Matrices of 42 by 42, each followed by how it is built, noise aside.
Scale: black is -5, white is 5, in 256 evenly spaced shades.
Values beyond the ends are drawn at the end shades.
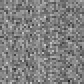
repeating rows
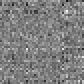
low rank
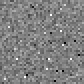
sparse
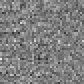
low rank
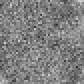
smooth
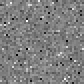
sparse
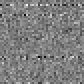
uneven rows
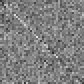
diagonal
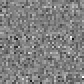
uneven rows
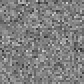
uneven rows
